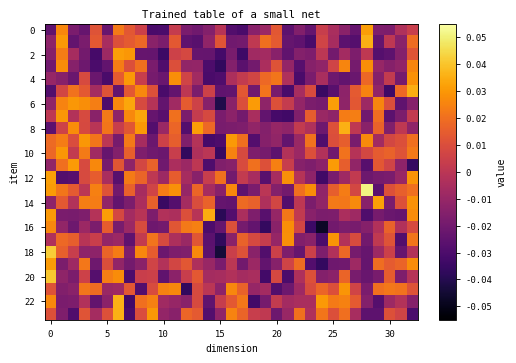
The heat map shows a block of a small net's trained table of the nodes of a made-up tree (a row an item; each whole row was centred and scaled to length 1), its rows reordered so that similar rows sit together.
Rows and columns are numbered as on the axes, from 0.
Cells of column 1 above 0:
15
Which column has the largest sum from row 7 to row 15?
26
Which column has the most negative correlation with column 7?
9
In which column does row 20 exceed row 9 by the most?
6
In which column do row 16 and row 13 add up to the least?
24
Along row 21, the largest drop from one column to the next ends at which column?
12
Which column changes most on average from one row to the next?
25
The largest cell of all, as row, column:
13, 28
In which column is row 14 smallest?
10
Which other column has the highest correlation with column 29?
3
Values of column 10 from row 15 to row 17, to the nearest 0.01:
0 -0.02 0.01
